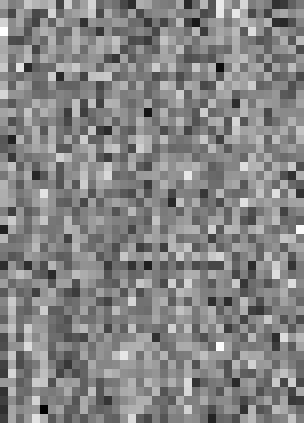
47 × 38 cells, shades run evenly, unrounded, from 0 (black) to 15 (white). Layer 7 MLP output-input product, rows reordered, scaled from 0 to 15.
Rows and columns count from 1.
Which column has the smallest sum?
8
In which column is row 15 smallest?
14
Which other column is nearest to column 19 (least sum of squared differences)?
18
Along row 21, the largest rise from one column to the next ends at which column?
11
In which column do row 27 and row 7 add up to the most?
1
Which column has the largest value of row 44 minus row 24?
2
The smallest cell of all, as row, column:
46, 6
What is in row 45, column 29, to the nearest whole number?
8
